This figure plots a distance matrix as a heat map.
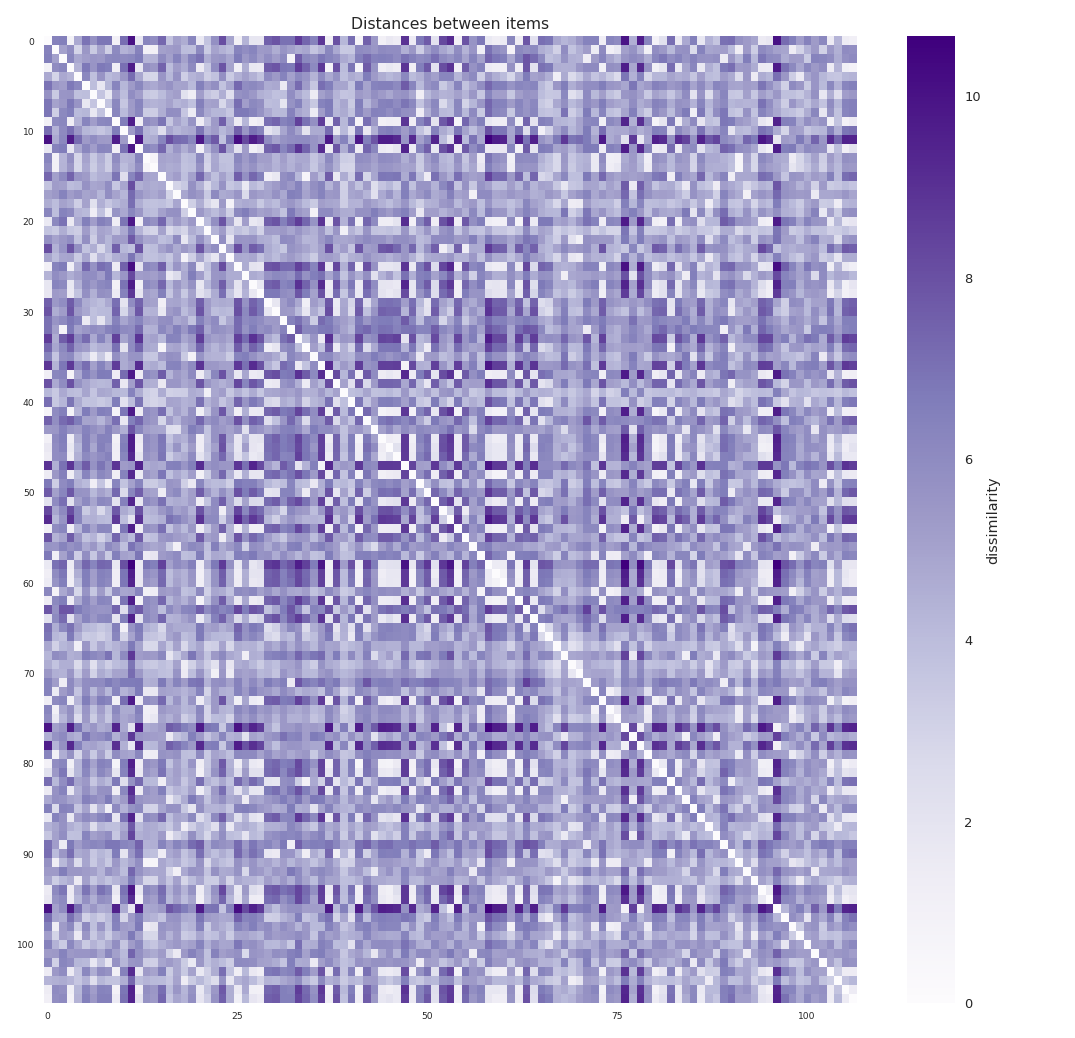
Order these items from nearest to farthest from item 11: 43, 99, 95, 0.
99, 43, 95, 0
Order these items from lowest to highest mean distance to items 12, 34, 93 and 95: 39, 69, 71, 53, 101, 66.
69, 39, 66, 101, 71, 53
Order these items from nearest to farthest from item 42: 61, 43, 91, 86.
43, 91, 61, 86
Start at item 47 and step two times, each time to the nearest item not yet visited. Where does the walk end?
33
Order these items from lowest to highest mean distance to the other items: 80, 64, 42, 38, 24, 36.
24, 80, 64, 38, 42, 36
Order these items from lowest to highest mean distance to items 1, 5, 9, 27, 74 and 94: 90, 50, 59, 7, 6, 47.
59, 6, 7, 90, 50, 47
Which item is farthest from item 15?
58
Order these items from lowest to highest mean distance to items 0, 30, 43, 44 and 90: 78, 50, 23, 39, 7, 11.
39, 50, 7, 23, 78, 11
